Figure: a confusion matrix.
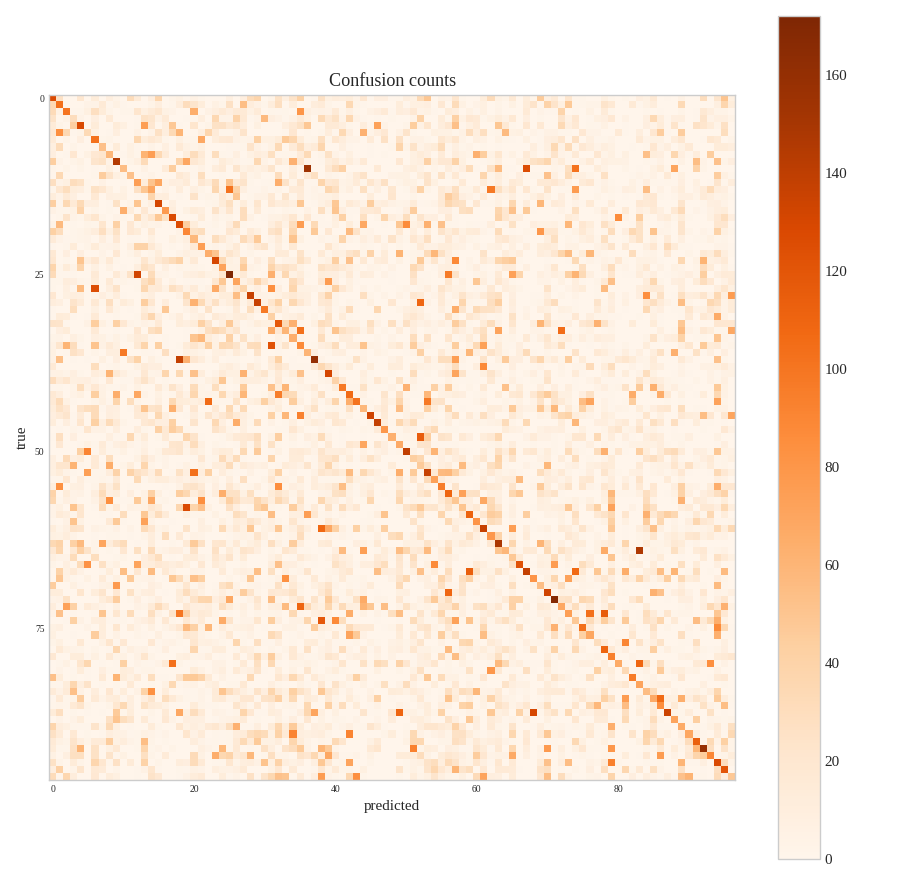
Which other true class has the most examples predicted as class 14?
84
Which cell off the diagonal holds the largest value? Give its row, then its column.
10, 36
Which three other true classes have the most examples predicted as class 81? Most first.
77, 85, 67
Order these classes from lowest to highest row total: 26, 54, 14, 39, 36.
14, 54, 36, 26, 39
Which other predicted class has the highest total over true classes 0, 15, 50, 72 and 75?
35
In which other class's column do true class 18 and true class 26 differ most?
50
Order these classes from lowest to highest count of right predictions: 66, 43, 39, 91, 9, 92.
43, 91, 66, 39, 9, 92
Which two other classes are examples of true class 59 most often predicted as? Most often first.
36, 84
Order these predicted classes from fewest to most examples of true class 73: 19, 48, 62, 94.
62, 48, 19, 94
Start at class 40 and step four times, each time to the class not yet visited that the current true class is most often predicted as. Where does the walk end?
21
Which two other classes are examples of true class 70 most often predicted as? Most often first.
56, 85
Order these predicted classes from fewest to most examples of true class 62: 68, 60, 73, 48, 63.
68, 60, 73, 48, 63
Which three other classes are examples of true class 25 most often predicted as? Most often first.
12, 56, 65
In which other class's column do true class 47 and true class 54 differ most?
66
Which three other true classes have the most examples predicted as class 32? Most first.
42, 55, 12
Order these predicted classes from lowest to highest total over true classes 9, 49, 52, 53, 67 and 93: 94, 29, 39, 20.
94, 29, 39, 20
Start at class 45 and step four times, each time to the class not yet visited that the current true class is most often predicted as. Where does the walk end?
79
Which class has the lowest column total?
80
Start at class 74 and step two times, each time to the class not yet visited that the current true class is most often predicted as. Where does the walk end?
61
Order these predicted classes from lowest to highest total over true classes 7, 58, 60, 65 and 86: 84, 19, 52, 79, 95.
52, 84, 95, 19, 79
